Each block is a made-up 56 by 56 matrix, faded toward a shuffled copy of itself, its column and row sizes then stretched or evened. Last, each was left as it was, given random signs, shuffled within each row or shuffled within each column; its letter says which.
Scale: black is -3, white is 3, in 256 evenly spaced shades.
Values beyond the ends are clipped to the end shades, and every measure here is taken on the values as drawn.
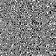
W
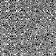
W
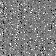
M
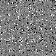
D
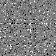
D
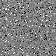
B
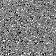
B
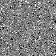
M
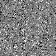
M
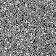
M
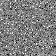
B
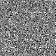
D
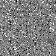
M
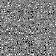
W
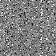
M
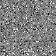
D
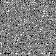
B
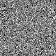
M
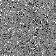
M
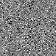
W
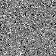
D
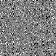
W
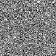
W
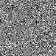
D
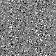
M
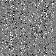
M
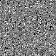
D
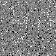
D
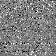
B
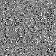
W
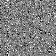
M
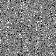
M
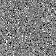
M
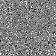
D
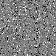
M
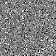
W
